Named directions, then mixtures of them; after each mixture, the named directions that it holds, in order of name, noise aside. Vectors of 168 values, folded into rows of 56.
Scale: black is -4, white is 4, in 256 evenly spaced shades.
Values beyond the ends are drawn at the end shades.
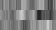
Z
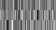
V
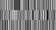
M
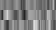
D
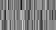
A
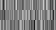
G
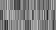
D, M.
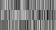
D, M, Z.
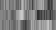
Z.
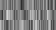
A, D, G.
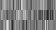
D, V, Z.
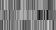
M, Z.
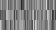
A, D, G.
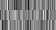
A, M.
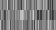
A, G, Z.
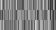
D, G, Z.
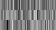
D, M, V.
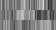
G, Z.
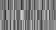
A, V.
